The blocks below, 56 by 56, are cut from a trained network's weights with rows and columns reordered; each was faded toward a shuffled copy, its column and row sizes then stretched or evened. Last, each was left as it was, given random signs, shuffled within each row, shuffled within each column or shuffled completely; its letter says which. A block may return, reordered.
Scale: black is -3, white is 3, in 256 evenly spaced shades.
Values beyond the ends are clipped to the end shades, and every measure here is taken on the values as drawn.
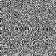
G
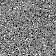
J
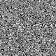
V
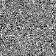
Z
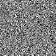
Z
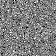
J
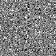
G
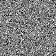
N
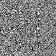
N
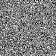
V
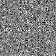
Z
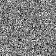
Z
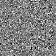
Z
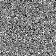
V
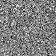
V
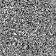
Z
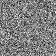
J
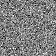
J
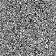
N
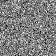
J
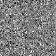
Z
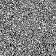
N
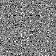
Z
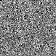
V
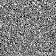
V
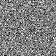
V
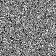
J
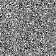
Z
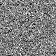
J
